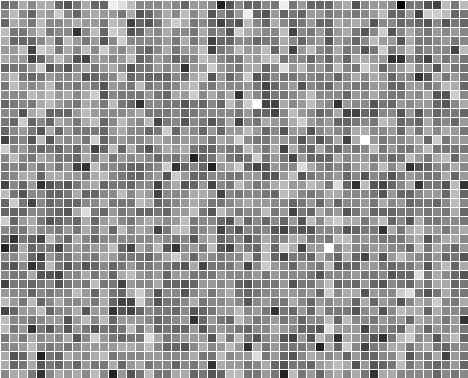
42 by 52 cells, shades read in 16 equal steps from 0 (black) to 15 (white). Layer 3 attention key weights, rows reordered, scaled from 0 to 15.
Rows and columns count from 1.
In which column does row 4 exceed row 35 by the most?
13
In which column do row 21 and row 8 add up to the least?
21
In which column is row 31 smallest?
7
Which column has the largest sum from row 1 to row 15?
28
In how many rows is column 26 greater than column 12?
16
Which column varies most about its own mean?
5
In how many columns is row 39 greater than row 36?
21
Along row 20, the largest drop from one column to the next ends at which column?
34
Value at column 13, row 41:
10
